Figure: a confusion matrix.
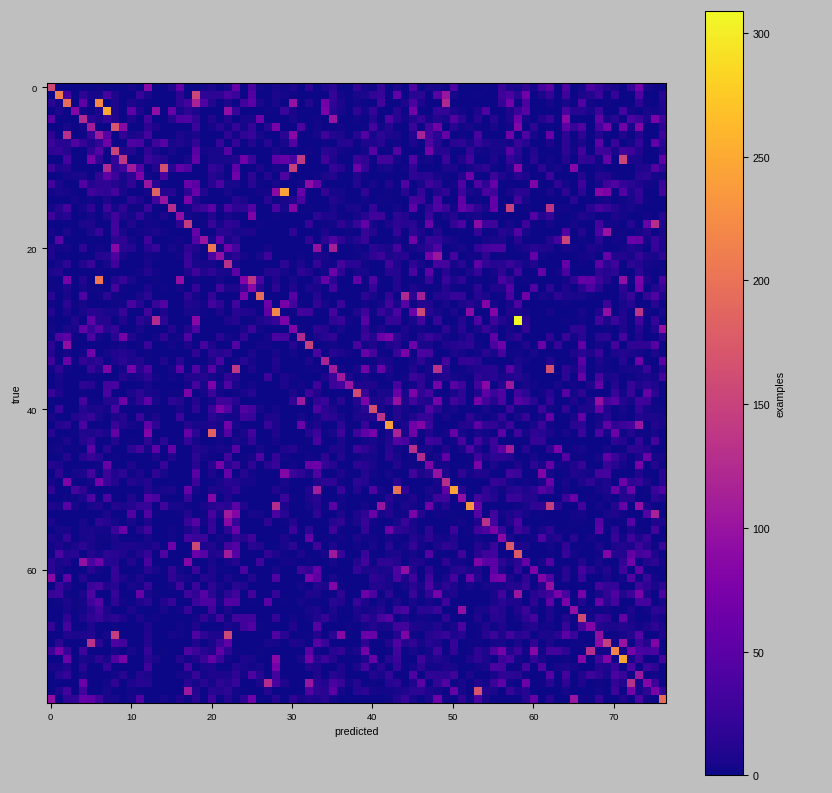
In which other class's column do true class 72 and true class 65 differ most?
51
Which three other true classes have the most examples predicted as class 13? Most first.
29, 3, 45
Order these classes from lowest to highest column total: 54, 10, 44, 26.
26, 10, 44, 54
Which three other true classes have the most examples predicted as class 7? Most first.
3, 10, 35
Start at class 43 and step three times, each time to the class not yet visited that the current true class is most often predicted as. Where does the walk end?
62
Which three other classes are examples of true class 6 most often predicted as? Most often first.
2, 46, 30
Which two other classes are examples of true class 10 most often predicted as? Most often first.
14, 30
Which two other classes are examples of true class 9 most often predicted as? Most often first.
71, 31
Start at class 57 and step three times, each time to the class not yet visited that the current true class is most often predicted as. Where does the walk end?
5
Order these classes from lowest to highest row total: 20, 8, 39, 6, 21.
21, 8, 20, 6, 39
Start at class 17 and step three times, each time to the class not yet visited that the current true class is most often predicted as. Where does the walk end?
22
